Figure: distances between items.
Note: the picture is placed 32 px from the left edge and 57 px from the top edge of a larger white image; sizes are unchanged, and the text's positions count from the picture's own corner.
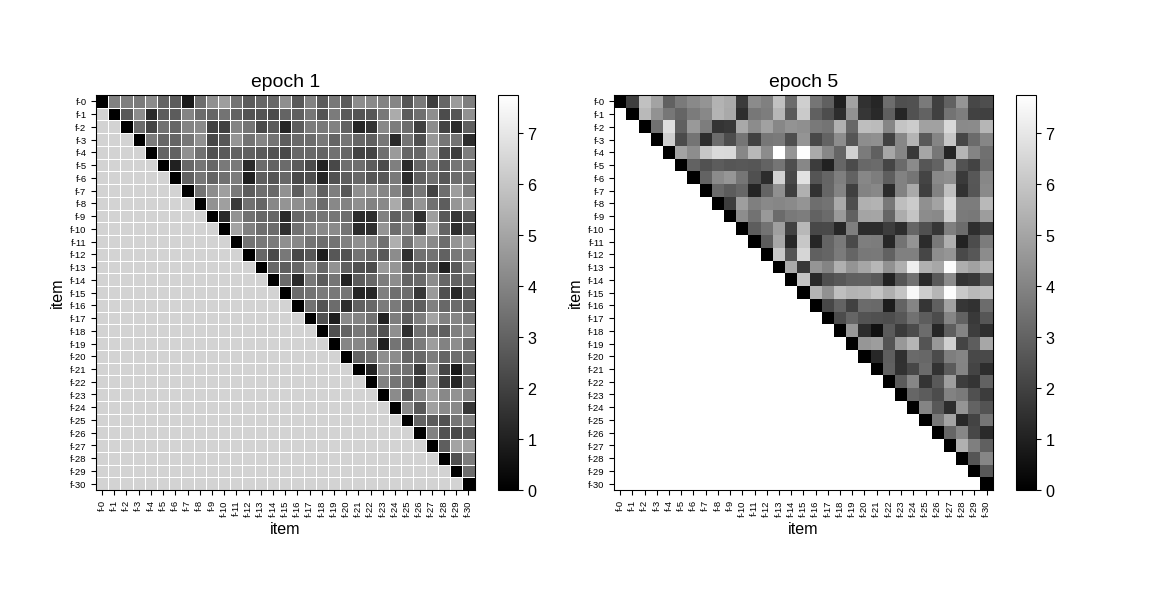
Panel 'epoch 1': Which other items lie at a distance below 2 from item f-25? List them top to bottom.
f-5, f-6, f-12, f-18
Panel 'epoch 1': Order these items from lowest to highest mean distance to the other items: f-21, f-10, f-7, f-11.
f-21, f-10, f-7, f-11
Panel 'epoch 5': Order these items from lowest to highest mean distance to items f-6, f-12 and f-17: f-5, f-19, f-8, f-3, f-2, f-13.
f-5, f-19, f-3, f-8, f-2, f-13
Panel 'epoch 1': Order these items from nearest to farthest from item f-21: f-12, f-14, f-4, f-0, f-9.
f-9, f-4, f-14, f-12, f-0
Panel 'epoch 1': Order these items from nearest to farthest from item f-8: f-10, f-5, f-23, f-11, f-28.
f-11, f-28, f-5, f-23, f-10
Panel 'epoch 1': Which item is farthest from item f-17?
f-27
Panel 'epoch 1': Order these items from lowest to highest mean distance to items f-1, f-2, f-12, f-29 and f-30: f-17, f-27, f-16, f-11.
f-16, f-17, f-11, f-27
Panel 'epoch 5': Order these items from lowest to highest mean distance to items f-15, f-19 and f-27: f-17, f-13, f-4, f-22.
f-17, f-22, f-13, f-4
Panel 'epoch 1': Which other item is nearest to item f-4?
f-1
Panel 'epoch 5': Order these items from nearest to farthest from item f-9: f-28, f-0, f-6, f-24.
f-28, f-6, f-0, f-24
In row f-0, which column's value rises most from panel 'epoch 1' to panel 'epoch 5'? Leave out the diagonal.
f-7
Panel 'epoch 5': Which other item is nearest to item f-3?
f-7
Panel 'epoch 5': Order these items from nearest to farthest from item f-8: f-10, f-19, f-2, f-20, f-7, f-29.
f-2, f-19, f-7, f-29, f-10, f-20
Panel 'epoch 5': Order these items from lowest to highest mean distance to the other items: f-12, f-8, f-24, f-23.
f-23, f-12, f-24, f-8
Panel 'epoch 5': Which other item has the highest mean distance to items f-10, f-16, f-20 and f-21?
f-15
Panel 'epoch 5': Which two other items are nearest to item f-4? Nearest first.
f-27, f-24
